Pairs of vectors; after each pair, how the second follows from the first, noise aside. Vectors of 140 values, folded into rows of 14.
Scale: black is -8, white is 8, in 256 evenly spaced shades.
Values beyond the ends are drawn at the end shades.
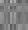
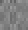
negated, shrunk.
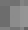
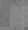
shrunk.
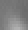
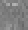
wrapped around, partly zeroed.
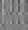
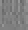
negated, shrunk.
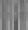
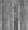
copied.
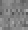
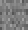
sign-scrambled.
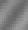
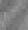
wrapped around, negated, shrunk.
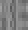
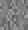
sign-scrambled.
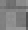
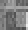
negated, scaled up.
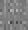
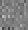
wrapped around.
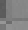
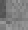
copied.
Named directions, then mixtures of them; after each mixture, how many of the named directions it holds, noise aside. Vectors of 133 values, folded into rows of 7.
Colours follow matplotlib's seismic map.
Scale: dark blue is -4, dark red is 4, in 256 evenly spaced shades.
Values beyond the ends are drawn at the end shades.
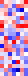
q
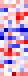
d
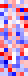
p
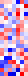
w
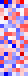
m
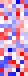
one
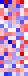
one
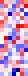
two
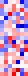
three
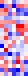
three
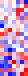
two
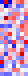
one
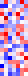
three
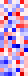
four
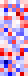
four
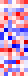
three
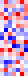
four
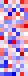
four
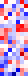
four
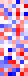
one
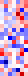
four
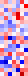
two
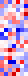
three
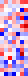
three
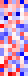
two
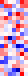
three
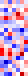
four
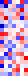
four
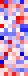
two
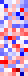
four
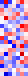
one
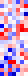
two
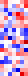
three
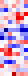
one
